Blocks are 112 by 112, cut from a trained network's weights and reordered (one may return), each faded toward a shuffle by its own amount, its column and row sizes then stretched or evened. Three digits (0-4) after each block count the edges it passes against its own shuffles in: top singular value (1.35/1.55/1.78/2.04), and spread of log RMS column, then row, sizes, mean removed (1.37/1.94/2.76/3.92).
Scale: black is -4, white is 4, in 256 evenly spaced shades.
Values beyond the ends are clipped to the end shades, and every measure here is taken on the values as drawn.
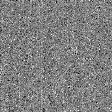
0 1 1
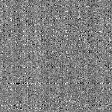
3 1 3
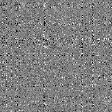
0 3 3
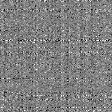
3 0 3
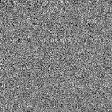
4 1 2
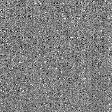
1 1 2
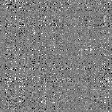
0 3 3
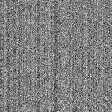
4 0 0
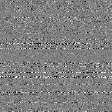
1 0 4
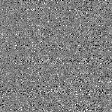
0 2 3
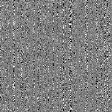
1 4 0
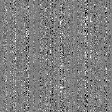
1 4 1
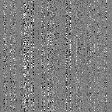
1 4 1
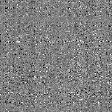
1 2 3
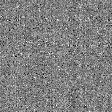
1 0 2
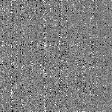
0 3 2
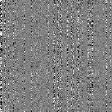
4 4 1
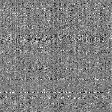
3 0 3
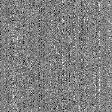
2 3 0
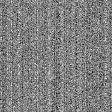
4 2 0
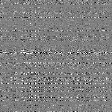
4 2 4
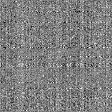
4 0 3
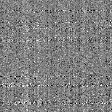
3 1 3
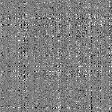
3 3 3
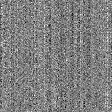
4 2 0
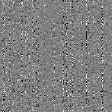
2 4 1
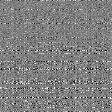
3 0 4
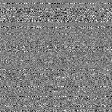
4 0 4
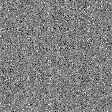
0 0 1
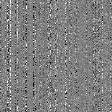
3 4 0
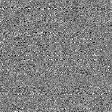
3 1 3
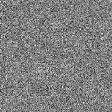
3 1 1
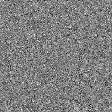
2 1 1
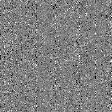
0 3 0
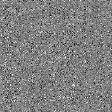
0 2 2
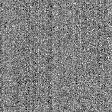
2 1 1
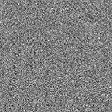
3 0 2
